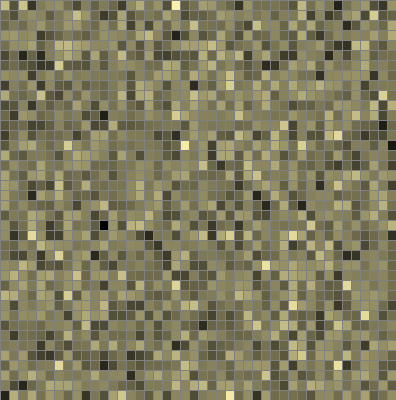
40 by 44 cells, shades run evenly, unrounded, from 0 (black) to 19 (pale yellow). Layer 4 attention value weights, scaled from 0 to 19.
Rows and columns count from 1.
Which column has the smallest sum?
19
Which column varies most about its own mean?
20
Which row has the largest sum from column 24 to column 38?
9
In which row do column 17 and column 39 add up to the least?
3
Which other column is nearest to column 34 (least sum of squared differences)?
25
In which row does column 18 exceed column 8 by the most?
32
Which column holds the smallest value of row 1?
38
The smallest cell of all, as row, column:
23, 12
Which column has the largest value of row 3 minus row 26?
29
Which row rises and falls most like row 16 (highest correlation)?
24
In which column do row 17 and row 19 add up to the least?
44
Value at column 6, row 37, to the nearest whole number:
10
